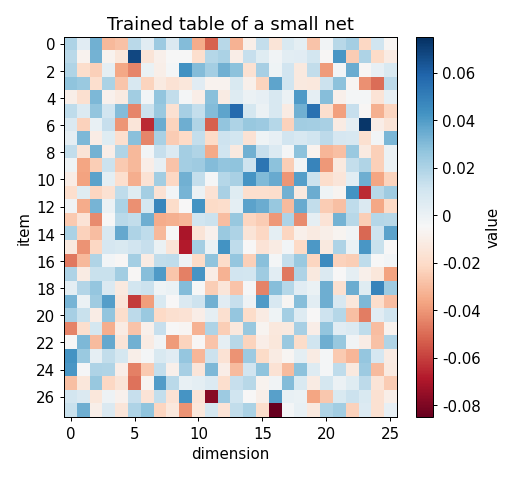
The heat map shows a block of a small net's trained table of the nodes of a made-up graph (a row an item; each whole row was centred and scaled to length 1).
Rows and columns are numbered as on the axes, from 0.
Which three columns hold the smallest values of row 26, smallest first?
11, 19, 20
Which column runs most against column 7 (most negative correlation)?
25
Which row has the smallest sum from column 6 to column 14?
22
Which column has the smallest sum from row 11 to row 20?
9
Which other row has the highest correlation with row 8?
12
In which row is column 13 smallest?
23
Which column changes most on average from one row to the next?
5
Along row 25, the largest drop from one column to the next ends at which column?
3
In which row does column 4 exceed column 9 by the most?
14
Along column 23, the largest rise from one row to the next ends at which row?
15
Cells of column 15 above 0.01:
11
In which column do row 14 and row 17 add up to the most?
4
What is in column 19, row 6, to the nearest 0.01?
0.02
